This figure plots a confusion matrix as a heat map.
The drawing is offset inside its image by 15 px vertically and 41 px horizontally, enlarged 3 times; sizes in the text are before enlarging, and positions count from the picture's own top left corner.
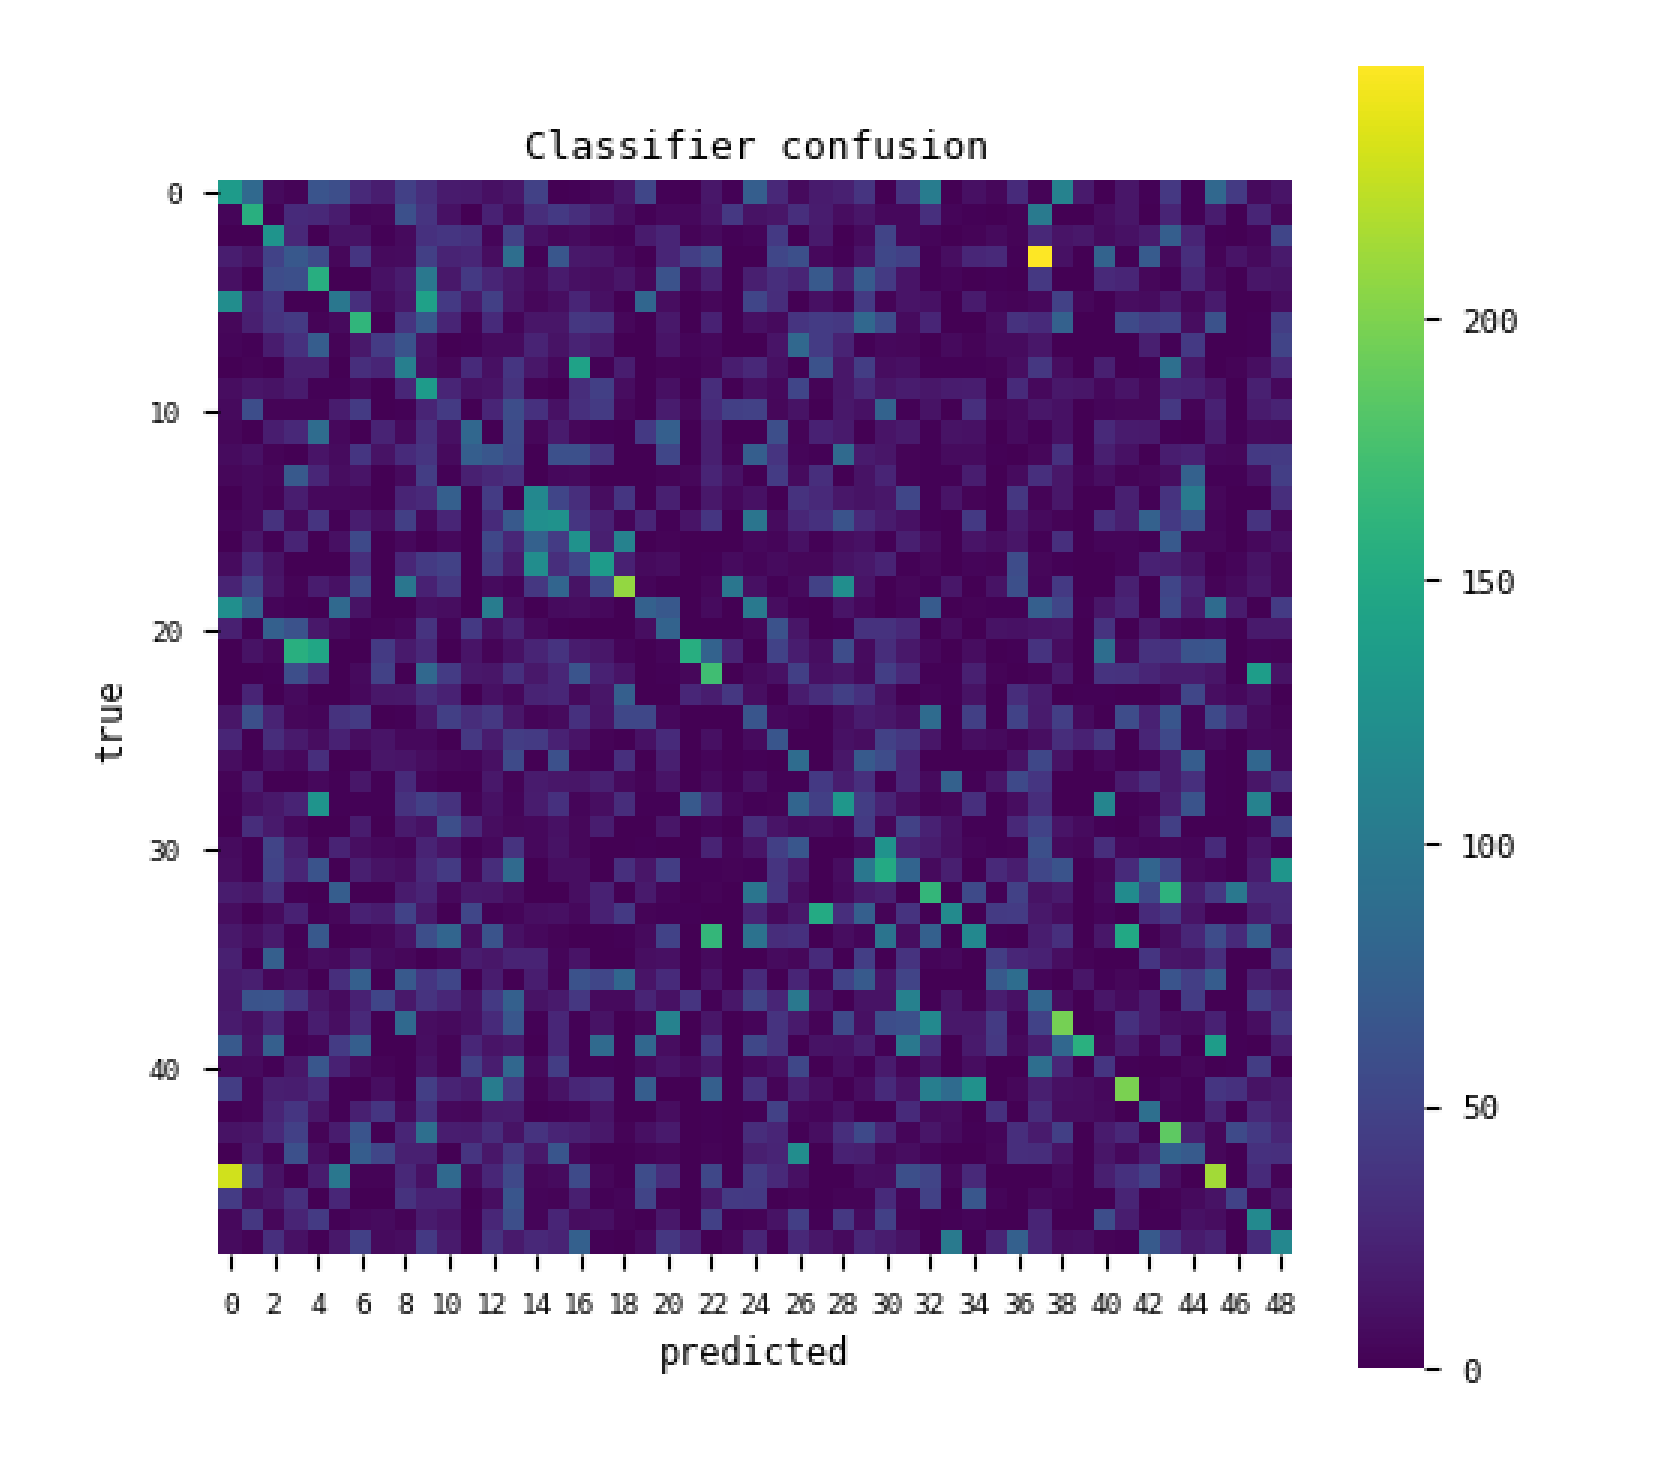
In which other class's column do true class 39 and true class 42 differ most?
45
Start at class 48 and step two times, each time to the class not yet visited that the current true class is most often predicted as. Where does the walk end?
27
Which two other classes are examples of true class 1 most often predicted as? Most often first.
37, 8
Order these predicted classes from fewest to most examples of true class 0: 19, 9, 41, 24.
41, 9, 19, 24
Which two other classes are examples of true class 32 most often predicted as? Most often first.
43, 41
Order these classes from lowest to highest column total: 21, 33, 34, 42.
21, 33, 34, 42
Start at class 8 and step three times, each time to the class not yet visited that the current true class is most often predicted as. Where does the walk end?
28
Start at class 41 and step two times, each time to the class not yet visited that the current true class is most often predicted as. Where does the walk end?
22
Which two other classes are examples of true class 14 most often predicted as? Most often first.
44, 10
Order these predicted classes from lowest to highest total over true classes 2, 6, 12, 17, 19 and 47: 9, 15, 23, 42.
23, 42, 15, 9
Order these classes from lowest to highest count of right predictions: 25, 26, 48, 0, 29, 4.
29, 25, 26, 48, 0, 4
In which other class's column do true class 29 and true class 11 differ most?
4
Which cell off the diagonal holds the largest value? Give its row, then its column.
3, 37
